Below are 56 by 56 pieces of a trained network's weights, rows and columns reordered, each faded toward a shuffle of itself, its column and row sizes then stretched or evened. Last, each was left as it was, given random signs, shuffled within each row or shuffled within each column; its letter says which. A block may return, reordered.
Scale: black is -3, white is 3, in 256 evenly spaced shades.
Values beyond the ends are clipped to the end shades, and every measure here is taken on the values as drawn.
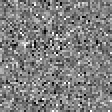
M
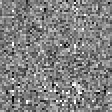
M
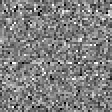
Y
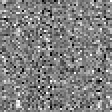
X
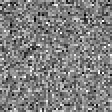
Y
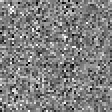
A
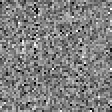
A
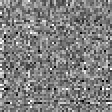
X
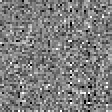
M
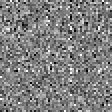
X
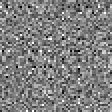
X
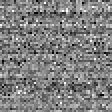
Y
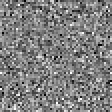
Y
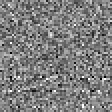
M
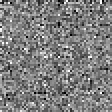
M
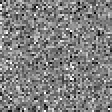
M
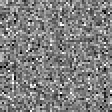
A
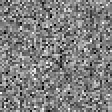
A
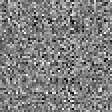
X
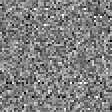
Y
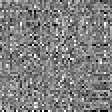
X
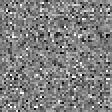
X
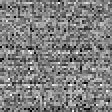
X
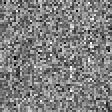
A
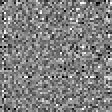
X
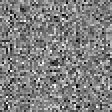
X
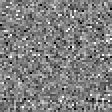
Y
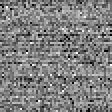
Y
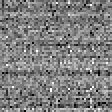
X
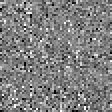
M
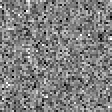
A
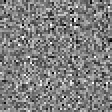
M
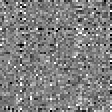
X
